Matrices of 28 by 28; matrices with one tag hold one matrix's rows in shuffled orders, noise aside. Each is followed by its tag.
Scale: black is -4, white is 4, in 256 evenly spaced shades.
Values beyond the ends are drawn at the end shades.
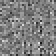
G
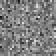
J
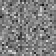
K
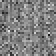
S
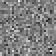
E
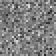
E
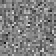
E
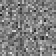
K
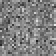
J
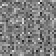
G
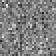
K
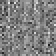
S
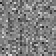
K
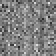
S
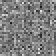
G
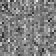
S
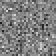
K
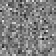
K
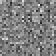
G
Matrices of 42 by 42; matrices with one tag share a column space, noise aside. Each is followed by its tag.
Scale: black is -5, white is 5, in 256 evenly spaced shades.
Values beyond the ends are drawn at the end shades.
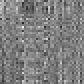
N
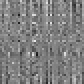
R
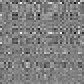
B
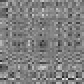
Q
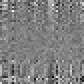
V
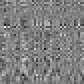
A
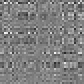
B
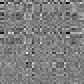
B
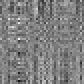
N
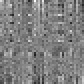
R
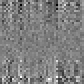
V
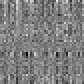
R
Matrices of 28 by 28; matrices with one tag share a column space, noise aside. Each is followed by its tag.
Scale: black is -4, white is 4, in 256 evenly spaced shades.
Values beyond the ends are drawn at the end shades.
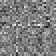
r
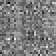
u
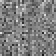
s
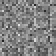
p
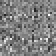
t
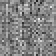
s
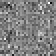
u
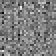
u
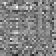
u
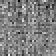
s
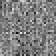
s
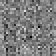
p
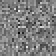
r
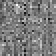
s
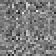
u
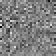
r
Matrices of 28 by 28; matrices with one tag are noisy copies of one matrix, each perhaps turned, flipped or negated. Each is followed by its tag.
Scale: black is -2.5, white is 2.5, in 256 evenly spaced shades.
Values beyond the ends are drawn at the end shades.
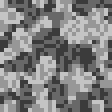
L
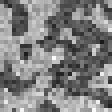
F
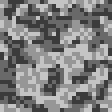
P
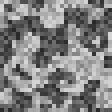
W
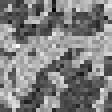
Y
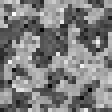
W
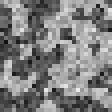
F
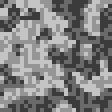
F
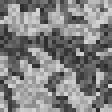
Y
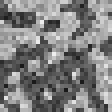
F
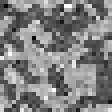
P
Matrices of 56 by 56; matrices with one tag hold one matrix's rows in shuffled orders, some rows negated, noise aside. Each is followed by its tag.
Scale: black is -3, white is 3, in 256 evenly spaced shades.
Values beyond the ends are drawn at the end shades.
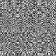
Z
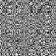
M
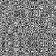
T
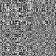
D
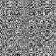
M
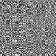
D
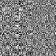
D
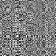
D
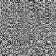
M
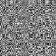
M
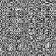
M
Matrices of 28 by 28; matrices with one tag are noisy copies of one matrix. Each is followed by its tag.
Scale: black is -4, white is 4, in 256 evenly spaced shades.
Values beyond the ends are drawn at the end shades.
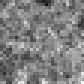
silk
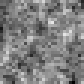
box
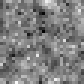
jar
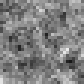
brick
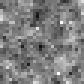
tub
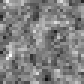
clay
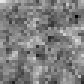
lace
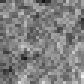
silk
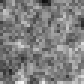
silk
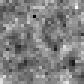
brick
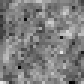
box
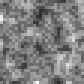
tub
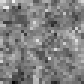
lace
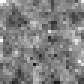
lace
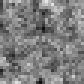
jar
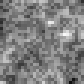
box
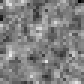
clay
